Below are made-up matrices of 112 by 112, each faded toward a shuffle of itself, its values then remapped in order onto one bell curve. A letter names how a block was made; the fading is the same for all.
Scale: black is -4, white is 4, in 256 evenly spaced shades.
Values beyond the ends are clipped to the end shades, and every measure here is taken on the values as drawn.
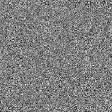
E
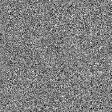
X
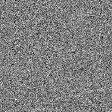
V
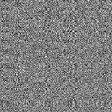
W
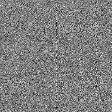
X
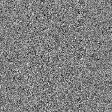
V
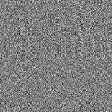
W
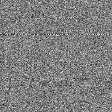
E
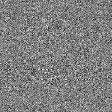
X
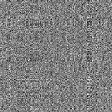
W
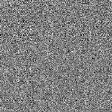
E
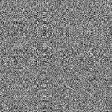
W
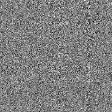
X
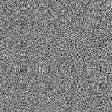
W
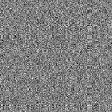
W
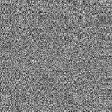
W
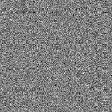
W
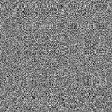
W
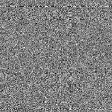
E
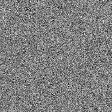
V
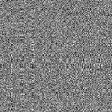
W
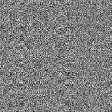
W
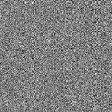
W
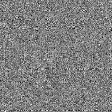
E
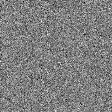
V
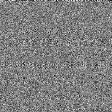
E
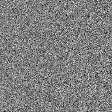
V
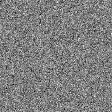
V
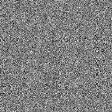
X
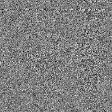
X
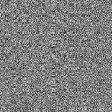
W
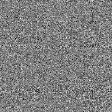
X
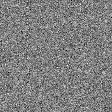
V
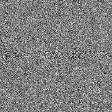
X
